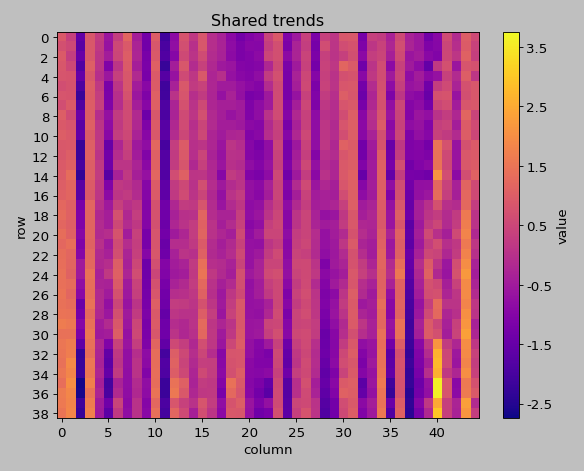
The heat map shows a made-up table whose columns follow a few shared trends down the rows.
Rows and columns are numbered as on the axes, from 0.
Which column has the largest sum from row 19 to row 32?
43
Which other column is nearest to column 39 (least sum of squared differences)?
27
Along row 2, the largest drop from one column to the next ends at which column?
11
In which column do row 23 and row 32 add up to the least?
37
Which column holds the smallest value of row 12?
2
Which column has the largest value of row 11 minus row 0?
40
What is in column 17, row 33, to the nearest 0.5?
-1
